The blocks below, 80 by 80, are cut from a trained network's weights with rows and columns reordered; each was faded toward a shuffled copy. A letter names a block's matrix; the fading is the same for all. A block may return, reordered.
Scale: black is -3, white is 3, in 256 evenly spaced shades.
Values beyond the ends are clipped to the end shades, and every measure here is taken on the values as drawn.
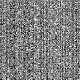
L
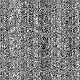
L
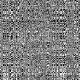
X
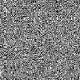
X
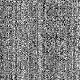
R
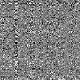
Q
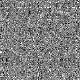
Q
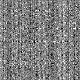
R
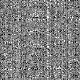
R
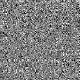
X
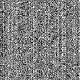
R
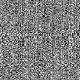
R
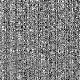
L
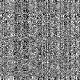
L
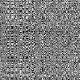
X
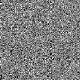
X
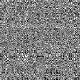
X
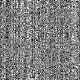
L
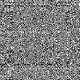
X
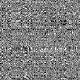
Q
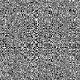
X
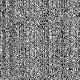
L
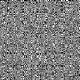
X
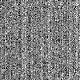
R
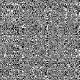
Q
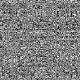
Q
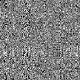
X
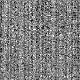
L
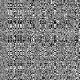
X
